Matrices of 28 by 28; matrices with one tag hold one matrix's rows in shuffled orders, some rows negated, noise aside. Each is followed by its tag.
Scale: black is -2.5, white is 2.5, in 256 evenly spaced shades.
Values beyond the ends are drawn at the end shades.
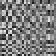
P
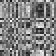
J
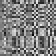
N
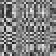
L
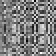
N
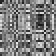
J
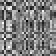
L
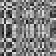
L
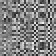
N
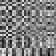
P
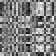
J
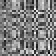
N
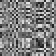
J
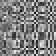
N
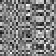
J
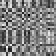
P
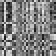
L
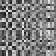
P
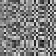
N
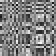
J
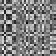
L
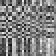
P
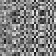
N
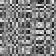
J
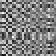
P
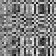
N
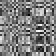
J
